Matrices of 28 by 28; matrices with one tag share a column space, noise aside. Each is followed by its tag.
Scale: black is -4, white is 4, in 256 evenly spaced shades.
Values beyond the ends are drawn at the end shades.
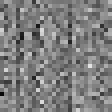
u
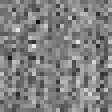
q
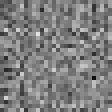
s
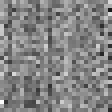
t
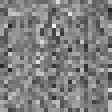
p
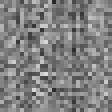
u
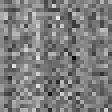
u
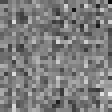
q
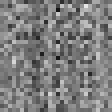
q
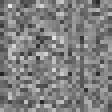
t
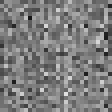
u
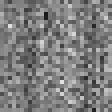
u
